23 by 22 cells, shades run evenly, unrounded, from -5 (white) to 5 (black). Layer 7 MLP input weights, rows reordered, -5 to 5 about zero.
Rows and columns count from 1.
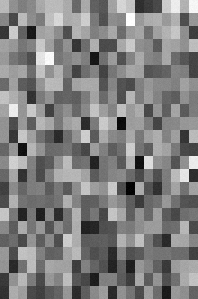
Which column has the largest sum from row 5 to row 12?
14
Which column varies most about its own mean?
15
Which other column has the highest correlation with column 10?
20
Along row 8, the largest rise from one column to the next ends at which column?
4
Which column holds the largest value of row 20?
13
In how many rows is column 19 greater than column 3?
13
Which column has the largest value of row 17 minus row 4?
5
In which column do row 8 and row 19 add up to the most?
19
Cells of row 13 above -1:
16
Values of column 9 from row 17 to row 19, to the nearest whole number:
-2 -2 -2
